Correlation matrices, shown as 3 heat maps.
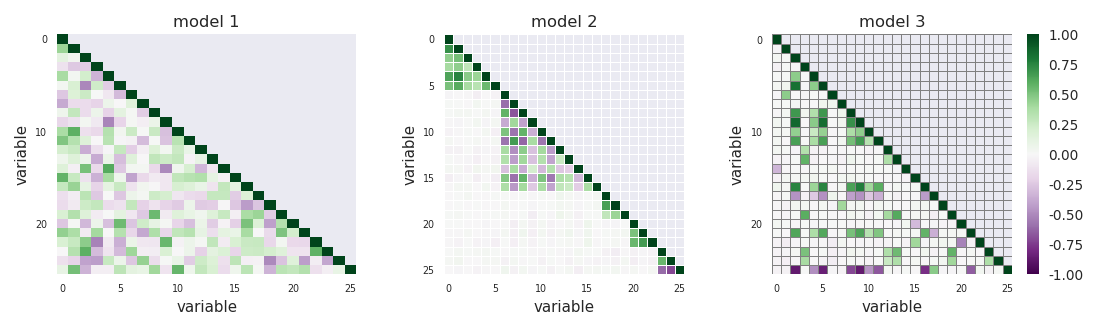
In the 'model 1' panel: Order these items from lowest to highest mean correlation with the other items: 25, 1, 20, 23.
20, 23, 25, 1
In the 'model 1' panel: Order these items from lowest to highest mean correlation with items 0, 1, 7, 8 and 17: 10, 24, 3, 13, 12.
3, 24, 12, 13, 10
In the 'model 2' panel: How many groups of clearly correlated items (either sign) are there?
5
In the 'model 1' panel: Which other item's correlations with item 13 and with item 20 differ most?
5
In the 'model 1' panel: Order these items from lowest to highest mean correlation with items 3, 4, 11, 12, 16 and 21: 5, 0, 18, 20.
18, 20, 5, 0
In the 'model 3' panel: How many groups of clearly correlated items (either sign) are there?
6
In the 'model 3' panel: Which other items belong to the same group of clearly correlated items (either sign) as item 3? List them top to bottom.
12, 13, 19, 23, 24
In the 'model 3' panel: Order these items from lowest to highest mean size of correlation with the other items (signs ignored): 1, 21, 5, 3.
1, 3, 21, 5
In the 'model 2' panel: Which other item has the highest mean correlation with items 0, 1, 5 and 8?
4
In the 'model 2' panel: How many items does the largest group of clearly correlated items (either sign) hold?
11
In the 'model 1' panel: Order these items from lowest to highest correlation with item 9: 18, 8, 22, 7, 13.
18, 7, 8, 13, 22
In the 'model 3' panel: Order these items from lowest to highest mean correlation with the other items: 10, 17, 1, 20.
17, 20, 1, 10
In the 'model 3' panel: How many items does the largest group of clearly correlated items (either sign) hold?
11
